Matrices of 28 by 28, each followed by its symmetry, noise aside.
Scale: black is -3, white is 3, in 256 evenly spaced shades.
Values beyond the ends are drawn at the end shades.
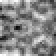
mirrored top to bottom.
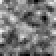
no symmetry.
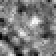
symmetric across the other diagonal.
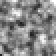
symmetric across the other diagonal.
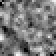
symmetric across the other diagonal.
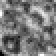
symmetric across the other diagonal.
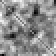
symmetric.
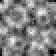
symmetric.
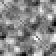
symmetric.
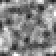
same after a half turn.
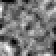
symmetric across the other diagonal.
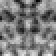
mirrored left to right.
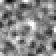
symmetric across the other diagonal.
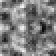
mirrored top to bottom.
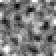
symmetric across the other diagonal.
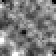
symmetric across the other diagonal.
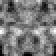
mirrored left to right.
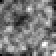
symmetric.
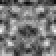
mirrored left to right.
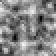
same after a half turn.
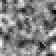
no symmetry.
